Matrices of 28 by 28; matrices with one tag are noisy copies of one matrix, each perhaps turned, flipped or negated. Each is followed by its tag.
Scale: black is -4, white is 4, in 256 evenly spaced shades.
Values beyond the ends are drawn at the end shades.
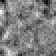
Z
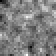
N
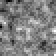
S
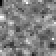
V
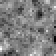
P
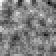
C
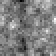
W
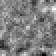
Z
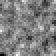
V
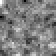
V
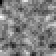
V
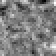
Z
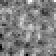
S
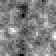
W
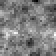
W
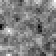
N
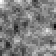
N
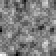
V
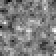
S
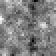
W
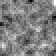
V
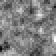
P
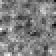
S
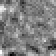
Z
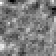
Z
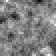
P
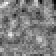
C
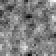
N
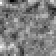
Z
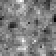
W
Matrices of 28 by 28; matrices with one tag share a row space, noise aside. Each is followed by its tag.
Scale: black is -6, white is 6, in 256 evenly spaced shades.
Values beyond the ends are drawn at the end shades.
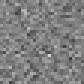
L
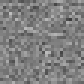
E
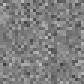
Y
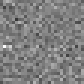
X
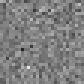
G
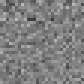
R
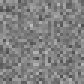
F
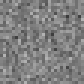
F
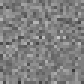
F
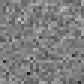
G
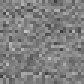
E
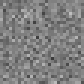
Y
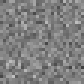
R
